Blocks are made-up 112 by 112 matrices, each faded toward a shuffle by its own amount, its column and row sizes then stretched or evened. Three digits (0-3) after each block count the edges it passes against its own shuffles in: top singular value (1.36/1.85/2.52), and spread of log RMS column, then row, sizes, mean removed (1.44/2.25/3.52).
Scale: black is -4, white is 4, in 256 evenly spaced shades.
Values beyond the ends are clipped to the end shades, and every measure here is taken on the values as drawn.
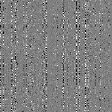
3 3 0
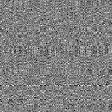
3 0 2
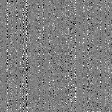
2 3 0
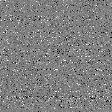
1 0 2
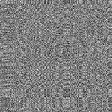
3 1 1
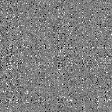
2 2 1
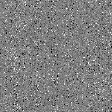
1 2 0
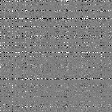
2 2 3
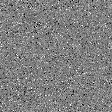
0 0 1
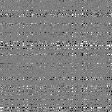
2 2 3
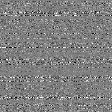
2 0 3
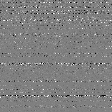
1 0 3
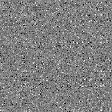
2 1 1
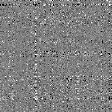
2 2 2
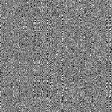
3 2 0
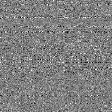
2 0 2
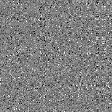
2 1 1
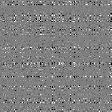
3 2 3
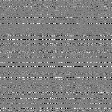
3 1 3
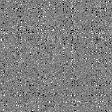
2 2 2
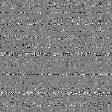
2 1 3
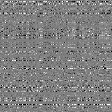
3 0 3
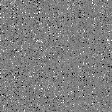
0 2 1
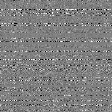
1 1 3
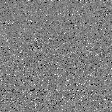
0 0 2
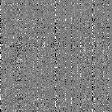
1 3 2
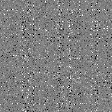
0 2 2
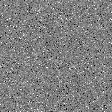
0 0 1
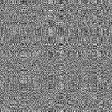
3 1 2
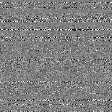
2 0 3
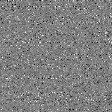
1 0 2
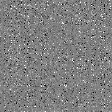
0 2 1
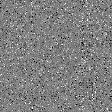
1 1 0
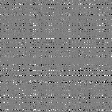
3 2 3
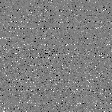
0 0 2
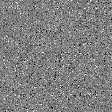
1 1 1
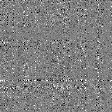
1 2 2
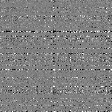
2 1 3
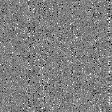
2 2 0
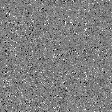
0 1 1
